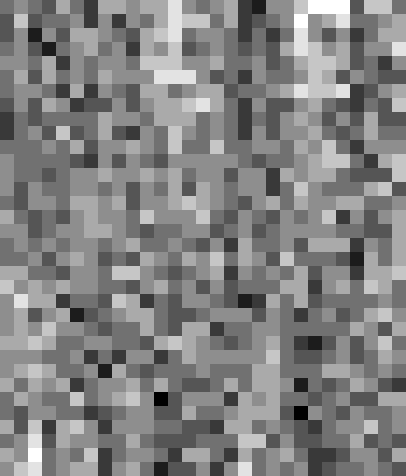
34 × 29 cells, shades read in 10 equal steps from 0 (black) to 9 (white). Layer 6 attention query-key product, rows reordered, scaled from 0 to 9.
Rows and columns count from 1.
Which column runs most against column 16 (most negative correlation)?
26
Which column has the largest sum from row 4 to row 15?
13
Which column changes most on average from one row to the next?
25
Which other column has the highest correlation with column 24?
23
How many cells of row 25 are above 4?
15
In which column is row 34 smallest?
12
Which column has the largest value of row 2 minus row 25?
22
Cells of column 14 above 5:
11
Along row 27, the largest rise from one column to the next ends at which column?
9
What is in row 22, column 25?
4
